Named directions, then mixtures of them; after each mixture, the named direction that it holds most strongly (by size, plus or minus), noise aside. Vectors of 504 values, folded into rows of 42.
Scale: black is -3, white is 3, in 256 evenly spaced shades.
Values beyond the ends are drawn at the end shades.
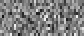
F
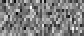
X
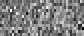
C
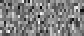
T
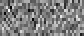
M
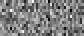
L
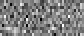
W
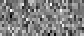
L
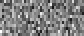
T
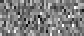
T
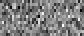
T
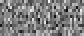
L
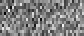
M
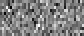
M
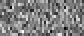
L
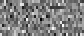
W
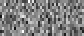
L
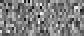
T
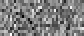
F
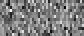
L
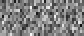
X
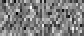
X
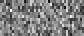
L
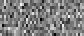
W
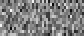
L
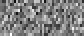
X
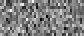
L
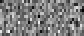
T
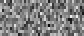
L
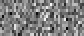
F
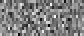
F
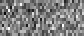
M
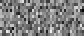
T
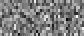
F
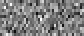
W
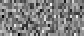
F
